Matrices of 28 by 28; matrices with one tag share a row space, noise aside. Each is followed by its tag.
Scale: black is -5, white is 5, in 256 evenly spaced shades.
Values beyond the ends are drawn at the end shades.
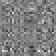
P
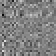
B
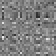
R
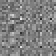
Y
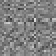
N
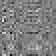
B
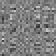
R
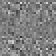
Y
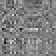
B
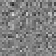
Y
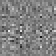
Y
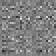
Y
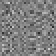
P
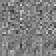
Y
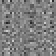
P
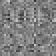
N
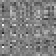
R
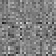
Y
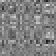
R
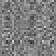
P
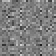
Y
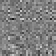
Y
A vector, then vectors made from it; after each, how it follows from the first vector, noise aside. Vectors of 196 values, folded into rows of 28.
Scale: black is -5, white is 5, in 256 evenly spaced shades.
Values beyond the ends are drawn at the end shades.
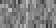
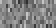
sign-scrambled.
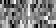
reversed, scaled up.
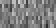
sign-scrambled.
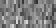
wrapped around, negated.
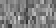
wrapped around, negated.
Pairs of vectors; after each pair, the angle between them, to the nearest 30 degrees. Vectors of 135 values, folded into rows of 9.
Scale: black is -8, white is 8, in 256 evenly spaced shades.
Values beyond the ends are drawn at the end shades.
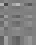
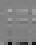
90 degrees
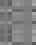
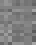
150 degrees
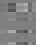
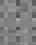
120 degrees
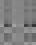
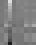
120 degrees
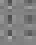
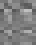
120 degrees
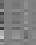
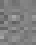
60 degrees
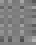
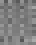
30 degrees
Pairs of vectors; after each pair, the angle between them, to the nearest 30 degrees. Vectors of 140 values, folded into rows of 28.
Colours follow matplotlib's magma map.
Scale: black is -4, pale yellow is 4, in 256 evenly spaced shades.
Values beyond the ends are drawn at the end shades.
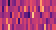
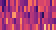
60 degrees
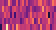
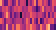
60 degrees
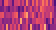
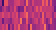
30 degrees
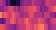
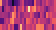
60 degrees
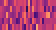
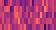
120 degrees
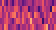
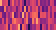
90 degrees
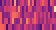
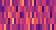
60 degrees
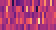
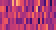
150 degrees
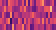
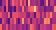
120 degrees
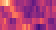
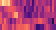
30 degrees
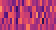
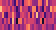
30 degrees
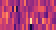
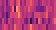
150 degrees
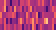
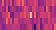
120 degrees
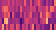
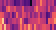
120 degrees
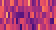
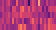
120 degrees
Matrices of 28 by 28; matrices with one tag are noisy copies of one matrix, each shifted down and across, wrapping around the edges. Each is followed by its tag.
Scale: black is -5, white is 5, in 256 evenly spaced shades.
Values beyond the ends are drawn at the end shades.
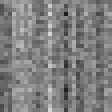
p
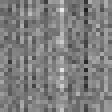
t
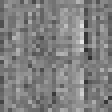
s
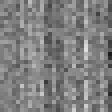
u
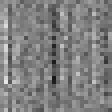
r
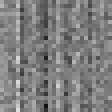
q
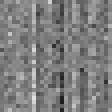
q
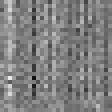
t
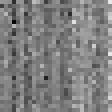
p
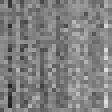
p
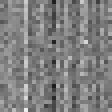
q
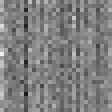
t
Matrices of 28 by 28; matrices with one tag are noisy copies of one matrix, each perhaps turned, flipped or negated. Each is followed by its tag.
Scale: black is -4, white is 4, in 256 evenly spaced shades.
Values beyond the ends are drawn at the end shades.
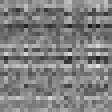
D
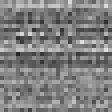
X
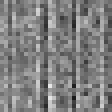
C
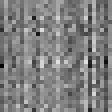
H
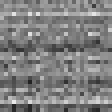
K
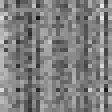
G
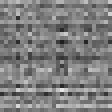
H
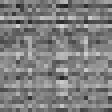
H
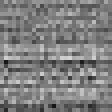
X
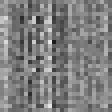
X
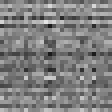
H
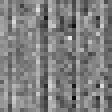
C
